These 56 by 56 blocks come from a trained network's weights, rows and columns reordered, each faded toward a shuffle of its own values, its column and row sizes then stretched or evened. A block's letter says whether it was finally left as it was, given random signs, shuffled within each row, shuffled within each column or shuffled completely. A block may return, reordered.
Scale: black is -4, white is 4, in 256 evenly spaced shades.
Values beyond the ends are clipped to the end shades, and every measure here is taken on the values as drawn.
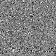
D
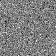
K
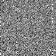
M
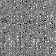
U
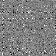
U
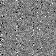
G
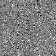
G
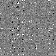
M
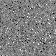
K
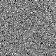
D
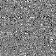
M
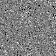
G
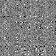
U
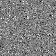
D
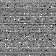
D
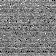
D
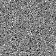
G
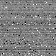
D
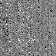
G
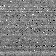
D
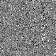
G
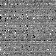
U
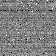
D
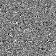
D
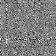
M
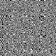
U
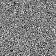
D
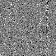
G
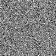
G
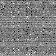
U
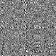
U
